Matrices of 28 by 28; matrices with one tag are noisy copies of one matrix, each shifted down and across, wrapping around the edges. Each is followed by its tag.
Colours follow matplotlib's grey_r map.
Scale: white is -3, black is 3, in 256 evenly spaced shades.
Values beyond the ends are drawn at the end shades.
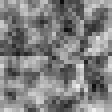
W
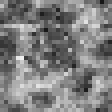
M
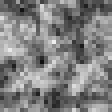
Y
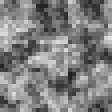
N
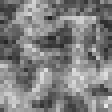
M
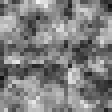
Y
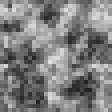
M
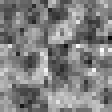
W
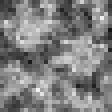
N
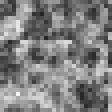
W
